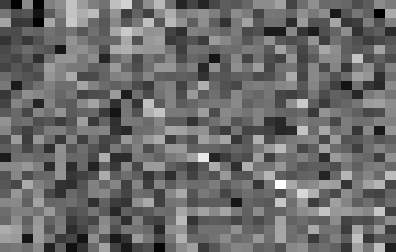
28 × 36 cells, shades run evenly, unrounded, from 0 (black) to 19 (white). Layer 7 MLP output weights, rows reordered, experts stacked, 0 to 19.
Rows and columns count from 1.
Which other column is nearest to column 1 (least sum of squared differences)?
23
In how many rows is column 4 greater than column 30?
15
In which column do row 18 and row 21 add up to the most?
26
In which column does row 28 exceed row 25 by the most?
18
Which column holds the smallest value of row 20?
30
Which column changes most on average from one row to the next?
35
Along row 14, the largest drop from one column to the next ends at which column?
9
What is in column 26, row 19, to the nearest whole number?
11
